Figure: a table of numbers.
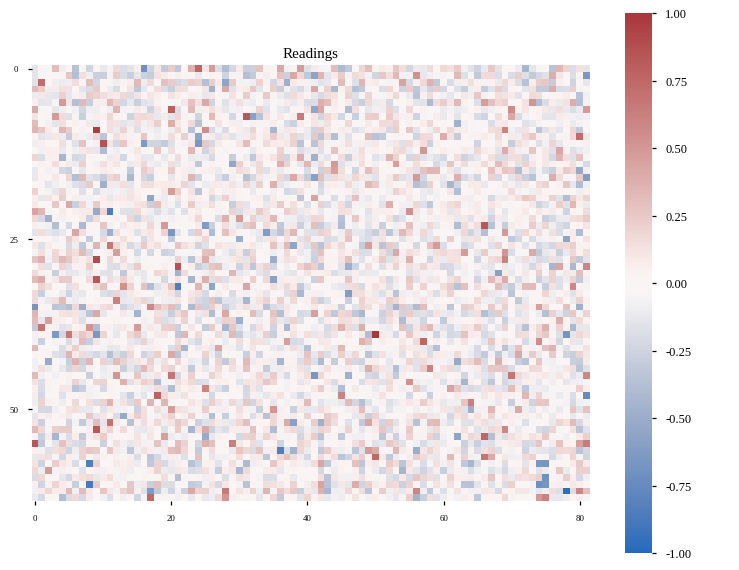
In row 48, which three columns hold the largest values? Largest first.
18, 45, 72
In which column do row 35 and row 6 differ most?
0
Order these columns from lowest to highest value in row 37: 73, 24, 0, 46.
24, 73, 46, 0
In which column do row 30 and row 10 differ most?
68
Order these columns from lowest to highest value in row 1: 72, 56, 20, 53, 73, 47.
73, 72, 20, 47, 53, 56
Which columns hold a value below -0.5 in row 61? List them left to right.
8, 74, 75
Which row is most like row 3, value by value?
36
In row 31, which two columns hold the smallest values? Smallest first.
35, 23
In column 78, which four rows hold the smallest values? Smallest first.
62, 39, 25, 19
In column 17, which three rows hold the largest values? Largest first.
63, 35, 49
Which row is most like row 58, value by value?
61
